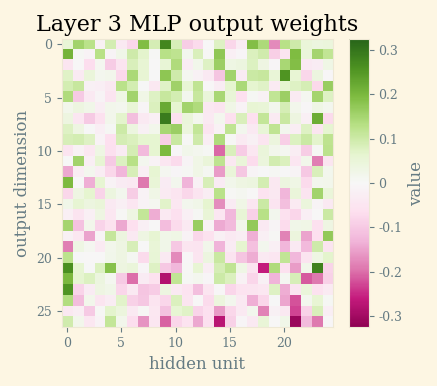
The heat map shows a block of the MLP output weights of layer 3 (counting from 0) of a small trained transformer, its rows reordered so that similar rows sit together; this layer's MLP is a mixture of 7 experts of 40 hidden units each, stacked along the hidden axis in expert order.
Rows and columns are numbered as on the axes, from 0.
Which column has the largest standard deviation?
9
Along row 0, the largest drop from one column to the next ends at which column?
19
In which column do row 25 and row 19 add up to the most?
23
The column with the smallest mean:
22
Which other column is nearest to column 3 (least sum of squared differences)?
13
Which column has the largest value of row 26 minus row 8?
4
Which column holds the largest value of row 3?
20
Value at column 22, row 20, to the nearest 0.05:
-0.05
